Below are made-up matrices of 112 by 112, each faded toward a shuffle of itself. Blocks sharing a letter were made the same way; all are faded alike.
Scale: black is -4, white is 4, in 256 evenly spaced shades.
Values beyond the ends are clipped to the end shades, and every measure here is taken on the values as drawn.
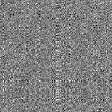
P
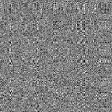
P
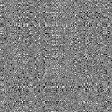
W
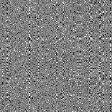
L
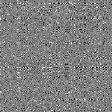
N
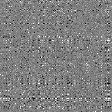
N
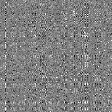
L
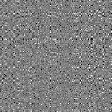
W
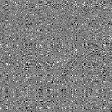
W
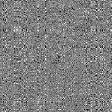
L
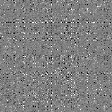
N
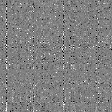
N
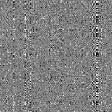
L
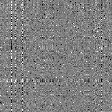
L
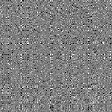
W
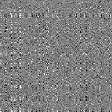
W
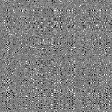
W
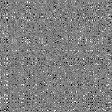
N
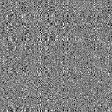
L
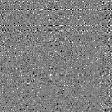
N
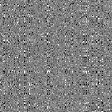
W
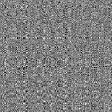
P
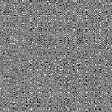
W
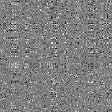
N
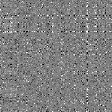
N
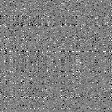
N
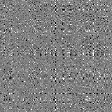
N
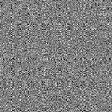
P
